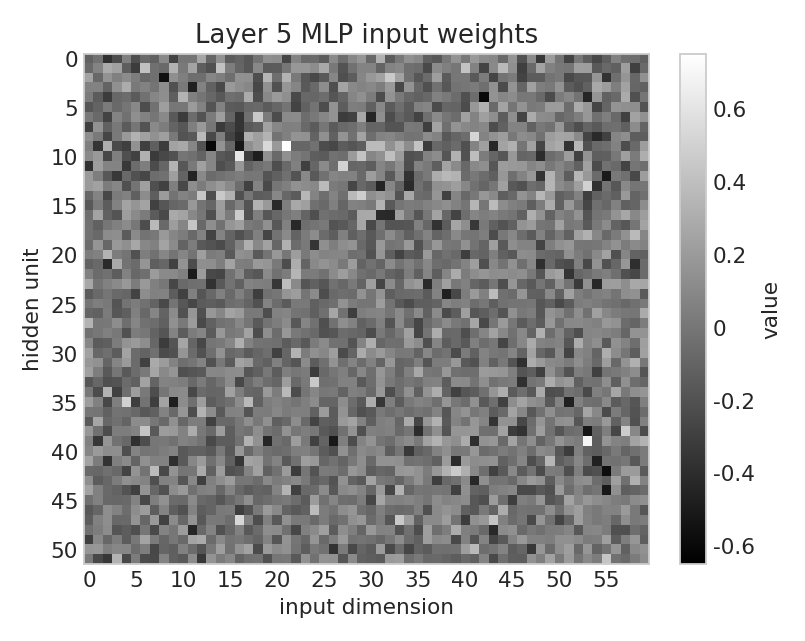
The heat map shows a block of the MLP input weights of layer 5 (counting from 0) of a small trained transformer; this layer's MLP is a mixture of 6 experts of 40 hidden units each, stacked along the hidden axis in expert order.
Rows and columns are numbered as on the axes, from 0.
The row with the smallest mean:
25
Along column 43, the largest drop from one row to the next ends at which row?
48
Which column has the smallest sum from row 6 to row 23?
13
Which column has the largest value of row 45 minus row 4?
53
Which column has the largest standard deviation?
16
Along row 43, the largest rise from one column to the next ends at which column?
42
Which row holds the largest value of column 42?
5
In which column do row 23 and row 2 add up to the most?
21
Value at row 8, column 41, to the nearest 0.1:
0.5
